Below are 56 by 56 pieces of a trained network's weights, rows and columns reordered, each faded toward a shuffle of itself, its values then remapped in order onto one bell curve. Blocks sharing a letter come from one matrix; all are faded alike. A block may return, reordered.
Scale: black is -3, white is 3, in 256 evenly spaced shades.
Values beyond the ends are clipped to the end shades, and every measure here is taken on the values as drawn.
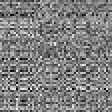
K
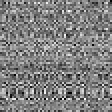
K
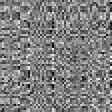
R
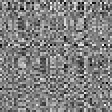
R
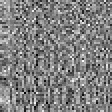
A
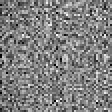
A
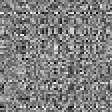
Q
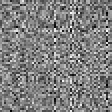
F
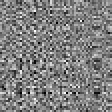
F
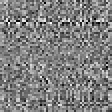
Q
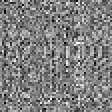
A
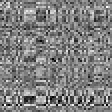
K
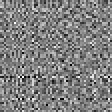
R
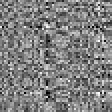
R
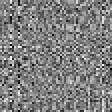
F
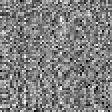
A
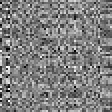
R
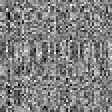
A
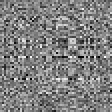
Q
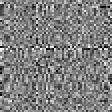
R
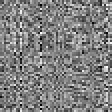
F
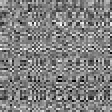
K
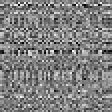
K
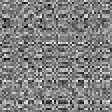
K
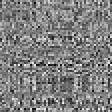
Q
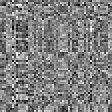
R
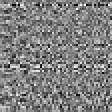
Q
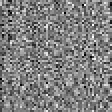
A
